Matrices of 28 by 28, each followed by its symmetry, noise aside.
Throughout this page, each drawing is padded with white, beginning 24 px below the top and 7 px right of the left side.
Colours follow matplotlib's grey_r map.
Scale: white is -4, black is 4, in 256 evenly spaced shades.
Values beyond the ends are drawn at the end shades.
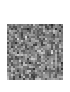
no symmetry.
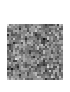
mirrored top to bottom.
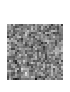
no symmetry.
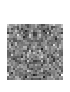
mirrored left to right.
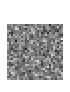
antisymmetric.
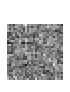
antisymmetric.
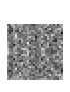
mirrored top to bottom.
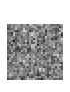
antisymmetric.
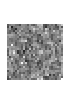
mirrored top to bottom.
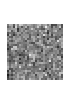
no symmetry.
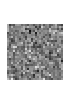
antisymmetric.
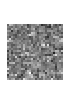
no symmetry.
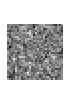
symmetric across the other diagonal.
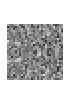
mirrored top to bottom.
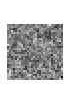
antisymmetric.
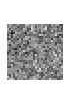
no symmetry.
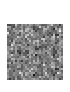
mirrored top to bottom.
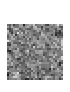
antisymmetric.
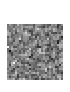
no symmetry.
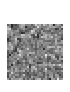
antisymmetric.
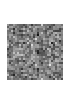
mirrored top to bottom.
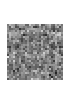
mirrored left to right.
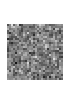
no symmetry.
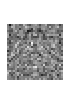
mirrored left to right.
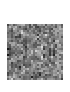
mirrored top to bottom.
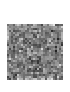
mirrored left to right.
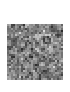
symmetric across the other diagonal.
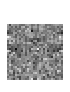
mirrored left to right.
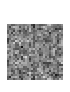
mirrored top to bottom.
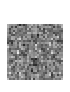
mirrored left to right.
